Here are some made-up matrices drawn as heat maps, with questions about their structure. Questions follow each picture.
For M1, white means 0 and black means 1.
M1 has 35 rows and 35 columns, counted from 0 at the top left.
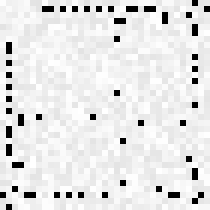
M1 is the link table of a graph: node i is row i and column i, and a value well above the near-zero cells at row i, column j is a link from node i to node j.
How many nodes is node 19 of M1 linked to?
3
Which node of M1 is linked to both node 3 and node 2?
node 27
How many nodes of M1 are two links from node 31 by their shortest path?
1
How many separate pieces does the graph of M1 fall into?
3
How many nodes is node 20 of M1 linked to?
3
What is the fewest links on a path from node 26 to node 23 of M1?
6
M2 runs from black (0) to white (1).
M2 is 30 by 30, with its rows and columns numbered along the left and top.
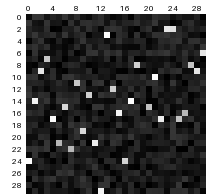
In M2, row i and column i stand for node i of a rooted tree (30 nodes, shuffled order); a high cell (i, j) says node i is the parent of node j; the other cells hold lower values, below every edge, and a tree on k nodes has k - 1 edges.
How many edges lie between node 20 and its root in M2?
6
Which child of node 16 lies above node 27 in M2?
15
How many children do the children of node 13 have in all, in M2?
1
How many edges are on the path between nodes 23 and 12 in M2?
7
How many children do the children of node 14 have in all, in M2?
3
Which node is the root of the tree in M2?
19
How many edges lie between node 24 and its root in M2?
3
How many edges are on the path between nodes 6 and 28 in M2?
6
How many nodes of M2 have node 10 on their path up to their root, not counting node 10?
6
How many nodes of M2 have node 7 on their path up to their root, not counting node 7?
9
